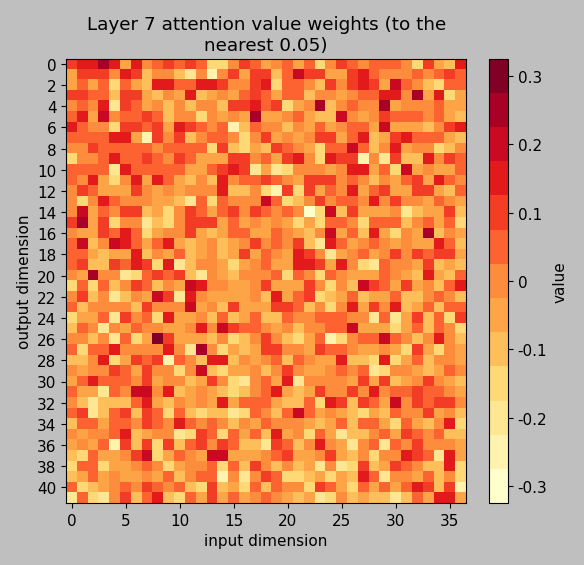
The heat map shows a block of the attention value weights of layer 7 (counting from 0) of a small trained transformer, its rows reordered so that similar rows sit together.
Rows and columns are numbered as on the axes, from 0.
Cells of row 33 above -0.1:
22
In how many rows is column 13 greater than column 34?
16
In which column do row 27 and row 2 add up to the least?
34
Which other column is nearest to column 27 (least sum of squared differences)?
31
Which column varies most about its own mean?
4
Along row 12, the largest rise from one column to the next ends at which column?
20
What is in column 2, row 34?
0.05
